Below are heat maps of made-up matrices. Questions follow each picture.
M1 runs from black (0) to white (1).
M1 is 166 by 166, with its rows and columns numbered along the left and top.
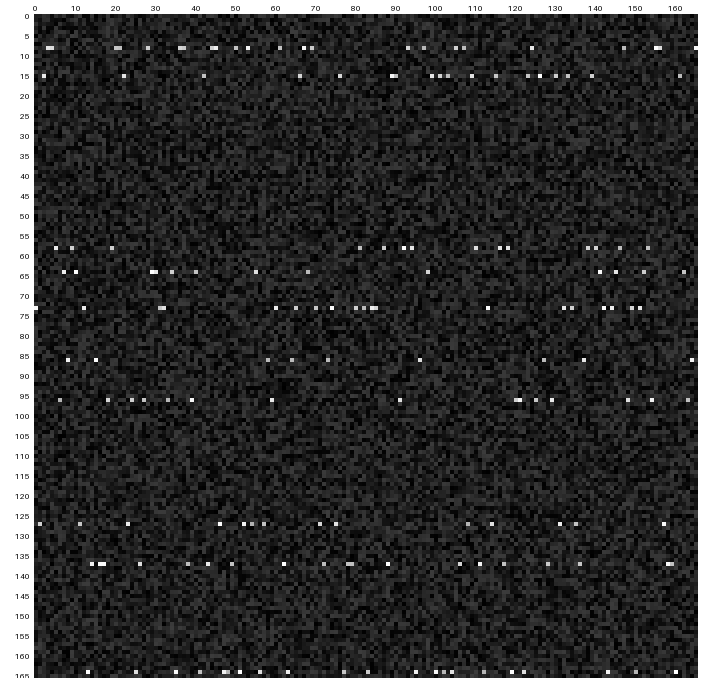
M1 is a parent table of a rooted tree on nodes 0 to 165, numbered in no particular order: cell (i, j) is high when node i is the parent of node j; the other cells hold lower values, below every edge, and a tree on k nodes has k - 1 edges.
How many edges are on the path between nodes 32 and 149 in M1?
2
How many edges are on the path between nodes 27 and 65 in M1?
4
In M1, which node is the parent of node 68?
64
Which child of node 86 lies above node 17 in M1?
137
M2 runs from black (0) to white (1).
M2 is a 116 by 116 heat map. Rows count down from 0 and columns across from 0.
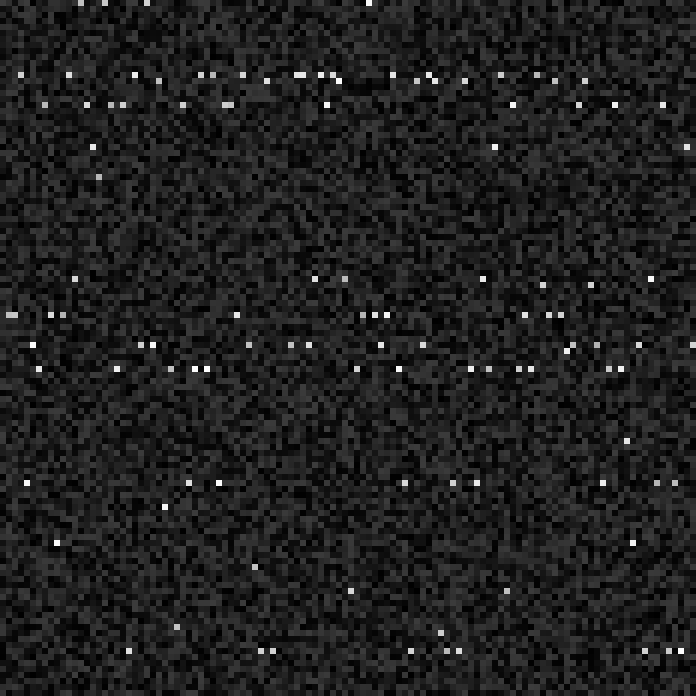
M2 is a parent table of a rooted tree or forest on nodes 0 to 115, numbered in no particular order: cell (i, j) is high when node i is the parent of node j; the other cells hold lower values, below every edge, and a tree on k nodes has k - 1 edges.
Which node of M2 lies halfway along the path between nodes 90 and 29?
73
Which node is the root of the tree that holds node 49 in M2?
46
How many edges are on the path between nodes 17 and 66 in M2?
3
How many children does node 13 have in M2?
8
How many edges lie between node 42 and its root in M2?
4
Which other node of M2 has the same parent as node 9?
105
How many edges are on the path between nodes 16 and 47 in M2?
6
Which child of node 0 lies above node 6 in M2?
61
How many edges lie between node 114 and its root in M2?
2
